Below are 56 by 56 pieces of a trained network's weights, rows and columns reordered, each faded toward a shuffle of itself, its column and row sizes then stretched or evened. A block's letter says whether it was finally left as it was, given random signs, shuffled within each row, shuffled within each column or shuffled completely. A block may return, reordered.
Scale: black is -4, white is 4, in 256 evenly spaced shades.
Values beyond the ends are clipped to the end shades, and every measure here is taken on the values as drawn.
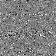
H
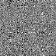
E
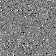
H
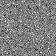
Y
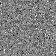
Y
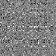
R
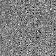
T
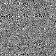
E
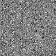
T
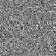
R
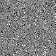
T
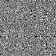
E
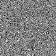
T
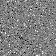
Y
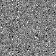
T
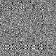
R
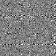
R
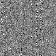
T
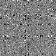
E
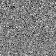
H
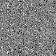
T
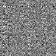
E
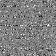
H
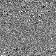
H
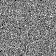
Y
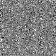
T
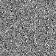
T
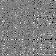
R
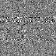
E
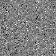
T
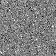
Y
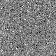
Y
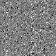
T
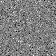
Y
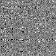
E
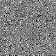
E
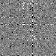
R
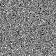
Y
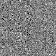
T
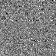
H
